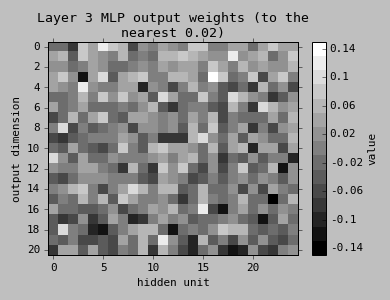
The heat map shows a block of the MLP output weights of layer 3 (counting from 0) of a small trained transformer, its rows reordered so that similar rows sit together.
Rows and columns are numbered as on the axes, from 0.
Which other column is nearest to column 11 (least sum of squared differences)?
12
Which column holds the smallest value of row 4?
9
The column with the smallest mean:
17
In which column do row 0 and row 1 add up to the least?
2
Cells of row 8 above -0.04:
18
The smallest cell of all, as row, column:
15, 22
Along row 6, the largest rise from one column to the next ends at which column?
21
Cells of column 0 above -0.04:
14
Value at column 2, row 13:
-0.02
